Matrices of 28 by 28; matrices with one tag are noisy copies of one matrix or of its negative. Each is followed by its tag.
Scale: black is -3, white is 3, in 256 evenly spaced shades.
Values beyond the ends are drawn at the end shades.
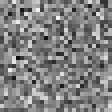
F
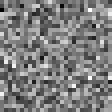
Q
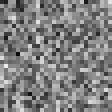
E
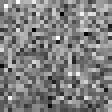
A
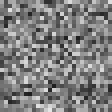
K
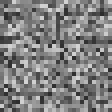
K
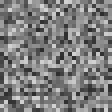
K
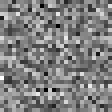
K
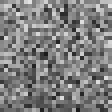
A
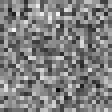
F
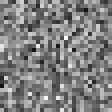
E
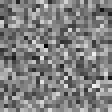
Q
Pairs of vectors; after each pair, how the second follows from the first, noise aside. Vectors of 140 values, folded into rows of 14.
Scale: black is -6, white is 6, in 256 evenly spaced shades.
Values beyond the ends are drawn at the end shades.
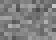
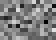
negated, scaled up.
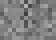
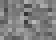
sign-scrambled.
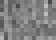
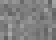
reversed, shrunk.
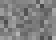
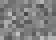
sign-scrambled.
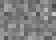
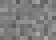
wrapped around, shrunk.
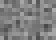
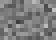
sign-scrambled.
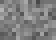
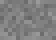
negated, shrunk.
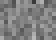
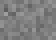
wrapped around, negated, shrunk.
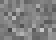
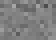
wrapped around, negated, shrunk.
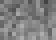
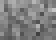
reversed.
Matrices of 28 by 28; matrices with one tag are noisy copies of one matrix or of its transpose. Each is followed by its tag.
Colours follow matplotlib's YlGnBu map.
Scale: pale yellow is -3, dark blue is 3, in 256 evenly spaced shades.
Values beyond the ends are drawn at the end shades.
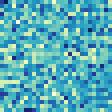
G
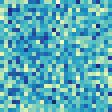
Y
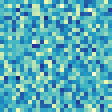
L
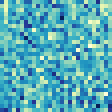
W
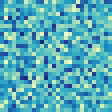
L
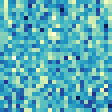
W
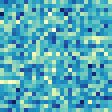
G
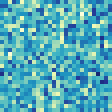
G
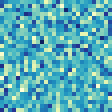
L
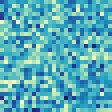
G
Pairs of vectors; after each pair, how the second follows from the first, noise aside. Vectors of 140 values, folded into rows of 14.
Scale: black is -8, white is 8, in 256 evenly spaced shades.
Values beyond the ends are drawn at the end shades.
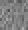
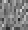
reversed, scaled up.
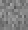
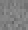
reversed, shrunk.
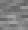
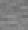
shrunk.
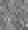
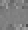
negated, partly zeroed.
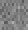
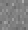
negated, partly zeroed.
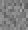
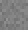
reversed, shrunk.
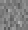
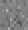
negated, partly zeroed.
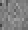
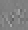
reversed, partly zeroed.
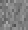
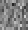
reversed, scaled up.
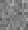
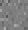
reversed, partly zeroed.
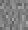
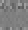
negated, partly zeroed.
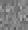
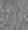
shrunk.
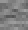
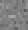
negated, partly zeroed.
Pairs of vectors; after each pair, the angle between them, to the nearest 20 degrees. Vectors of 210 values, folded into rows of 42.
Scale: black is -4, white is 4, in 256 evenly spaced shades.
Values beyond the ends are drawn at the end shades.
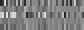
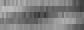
100 degrees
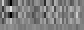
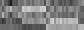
60 degrees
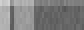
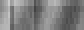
60 degrees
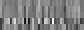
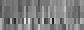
160 degrees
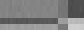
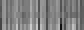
80 degrees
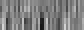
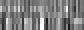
160 degrees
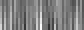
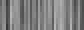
80 degrees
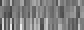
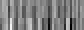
80 degrees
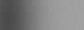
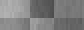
140 degrees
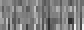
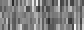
40 degrees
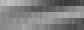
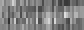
60 degrees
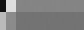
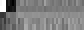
160 degrees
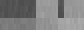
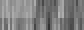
140 degrees
